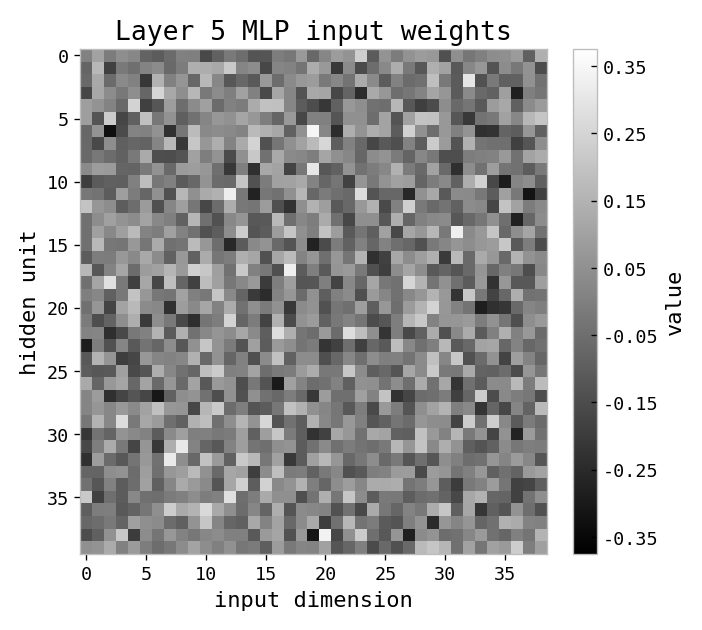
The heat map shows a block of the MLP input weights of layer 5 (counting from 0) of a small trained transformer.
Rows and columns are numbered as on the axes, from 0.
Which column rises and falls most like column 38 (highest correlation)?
2
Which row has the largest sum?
14
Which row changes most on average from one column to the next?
18
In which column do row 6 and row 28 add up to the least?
33
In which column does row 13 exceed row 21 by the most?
9
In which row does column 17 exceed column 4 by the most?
17
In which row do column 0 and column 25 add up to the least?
23
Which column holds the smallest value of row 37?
29
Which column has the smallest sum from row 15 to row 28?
15
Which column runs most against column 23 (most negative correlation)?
30
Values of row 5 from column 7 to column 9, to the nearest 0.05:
0.05 -0.1 -0.05
